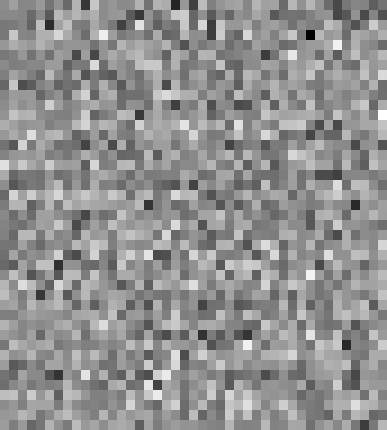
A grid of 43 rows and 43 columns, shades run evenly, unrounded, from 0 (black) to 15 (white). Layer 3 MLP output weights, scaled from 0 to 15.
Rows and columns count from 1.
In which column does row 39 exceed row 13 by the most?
38
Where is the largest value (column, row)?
43, 12
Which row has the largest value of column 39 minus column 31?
17
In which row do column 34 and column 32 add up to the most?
13
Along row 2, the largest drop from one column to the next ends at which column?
22
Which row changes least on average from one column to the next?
18
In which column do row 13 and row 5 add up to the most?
16
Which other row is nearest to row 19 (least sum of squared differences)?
11
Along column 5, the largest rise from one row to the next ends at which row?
31
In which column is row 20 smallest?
24
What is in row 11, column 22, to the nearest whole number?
7
